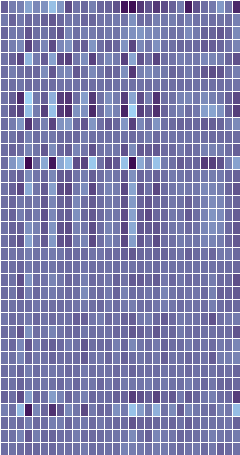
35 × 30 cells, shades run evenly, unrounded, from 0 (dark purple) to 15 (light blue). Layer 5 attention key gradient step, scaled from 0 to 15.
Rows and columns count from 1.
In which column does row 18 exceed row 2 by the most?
7
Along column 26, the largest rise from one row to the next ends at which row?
14
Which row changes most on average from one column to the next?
13
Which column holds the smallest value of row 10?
4
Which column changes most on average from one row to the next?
17
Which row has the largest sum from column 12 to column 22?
32
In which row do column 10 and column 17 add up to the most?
9
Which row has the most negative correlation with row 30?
28
